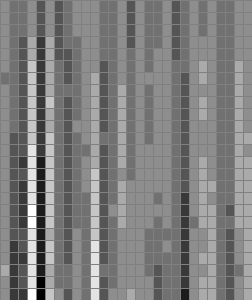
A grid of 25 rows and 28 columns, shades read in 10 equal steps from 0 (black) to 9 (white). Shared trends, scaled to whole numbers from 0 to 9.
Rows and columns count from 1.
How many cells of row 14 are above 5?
7
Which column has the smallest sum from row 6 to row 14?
5
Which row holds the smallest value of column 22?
19
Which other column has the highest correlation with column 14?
27
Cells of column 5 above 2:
3
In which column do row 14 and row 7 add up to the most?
4
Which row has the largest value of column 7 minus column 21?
25
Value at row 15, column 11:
7
